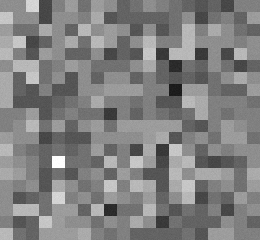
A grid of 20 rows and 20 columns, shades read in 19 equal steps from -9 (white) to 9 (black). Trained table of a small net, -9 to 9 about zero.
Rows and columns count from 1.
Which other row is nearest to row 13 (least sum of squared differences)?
5
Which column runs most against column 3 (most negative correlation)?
15
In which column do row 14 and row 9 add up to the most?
13
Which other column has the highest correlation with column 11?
9
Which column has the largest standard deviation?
14
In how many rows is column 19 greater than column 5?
11
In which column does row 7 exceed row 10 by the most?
16
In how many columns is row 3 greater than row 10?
8
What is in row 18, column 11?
1
